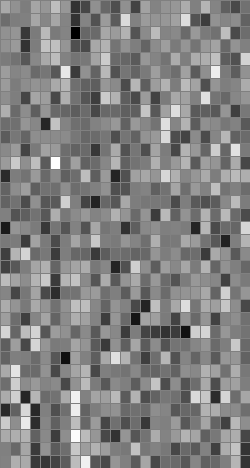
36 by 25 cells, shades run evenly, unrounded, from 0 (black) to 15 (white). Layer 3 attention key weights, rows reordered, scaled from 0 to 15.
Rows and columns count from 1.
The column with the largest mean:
21
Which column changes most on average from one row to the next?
3
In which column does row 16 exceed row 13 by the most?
7
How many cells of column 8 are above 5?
31
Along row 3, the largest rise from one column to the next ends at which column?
9
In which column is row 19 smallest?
23
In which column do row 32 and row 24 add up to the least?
15
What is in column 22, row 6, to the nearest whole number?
14
